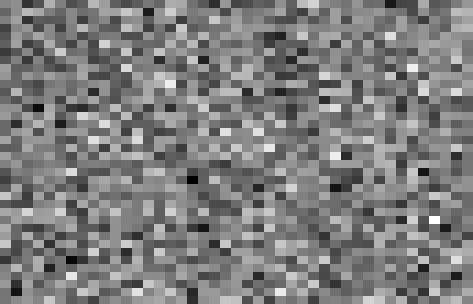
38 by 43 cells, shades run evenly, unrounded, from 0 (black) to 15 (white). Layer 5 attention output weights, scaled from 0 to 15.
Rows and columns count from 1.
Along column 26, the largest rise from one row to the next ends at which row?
37
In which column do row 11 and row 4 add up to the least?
4
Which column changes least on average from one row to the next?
43
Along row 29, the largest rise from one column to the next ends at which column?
25
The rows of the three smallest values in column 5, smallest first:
34, 31, 8
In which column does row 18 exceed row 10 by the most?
9
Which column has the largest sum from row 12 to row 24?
35
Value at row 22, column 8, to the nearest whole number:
6
